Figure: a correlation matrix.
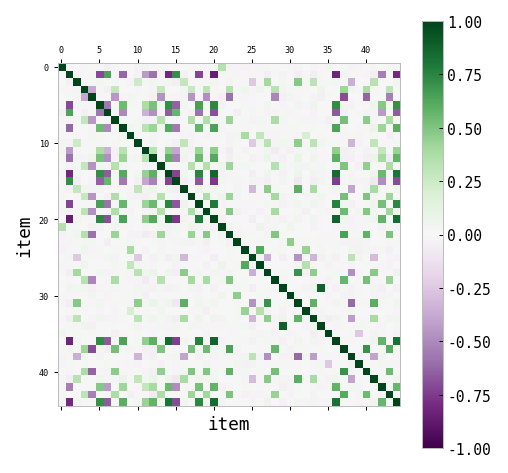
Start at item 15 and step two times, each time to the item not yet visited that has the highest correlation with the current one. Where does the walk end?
6
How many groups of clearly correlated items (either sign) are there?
8
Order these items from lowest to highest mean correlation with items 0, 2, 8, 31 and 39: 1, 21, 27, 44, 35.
1, 35, 21, 44, 27
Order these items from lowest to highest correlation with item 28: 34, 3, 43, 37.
34, 3, 43, 37
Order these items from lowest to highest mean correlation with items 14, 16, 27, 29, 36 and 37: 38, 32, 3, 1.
1, 38, 32, 3
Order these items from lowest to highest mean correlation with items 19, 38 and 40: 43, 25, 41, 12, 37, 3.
41, 12, 25, 3, 43, 37
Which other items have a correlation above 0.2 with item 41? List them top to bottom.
2, 10, 16, 27, 31, 33
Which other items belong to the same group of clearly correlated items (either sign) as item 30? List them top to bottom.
23
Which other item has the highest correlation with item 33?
31
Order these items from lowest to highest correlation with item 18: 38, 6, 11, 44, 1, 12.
1, 6, 38, 11, 12, 44
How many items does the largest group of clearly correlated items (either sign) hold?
13
